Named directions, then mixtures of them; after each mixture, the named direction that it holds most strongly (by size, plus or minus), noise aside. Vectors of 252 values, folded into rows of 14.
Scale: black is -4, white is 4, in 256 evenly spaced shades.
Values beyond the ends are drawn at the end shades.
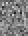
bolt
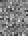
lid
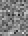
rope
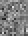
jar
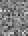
rope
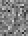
rope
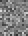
lid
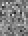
bolt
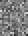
lid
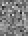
bolt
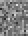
jar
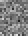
lid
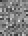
lid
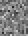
jar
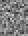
rope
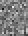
jar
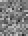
lid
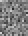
lid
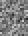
lid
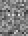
rope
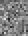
jar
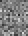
lid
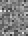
rope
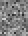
bolt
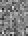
jar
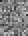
lid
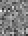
jar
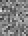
lid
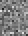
rope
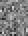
jar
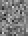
jar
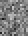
jar
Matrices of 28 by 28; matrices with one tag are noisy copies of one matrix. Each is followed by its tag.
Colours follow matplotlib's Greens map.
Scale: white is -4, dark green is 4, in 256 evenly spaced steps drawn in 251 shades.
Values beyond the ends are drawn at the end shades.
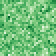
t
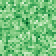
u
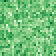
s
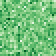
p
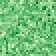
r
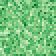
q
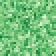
u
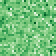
s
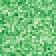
s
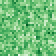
u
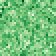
q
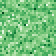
r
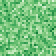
p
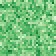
u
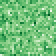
s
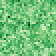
t
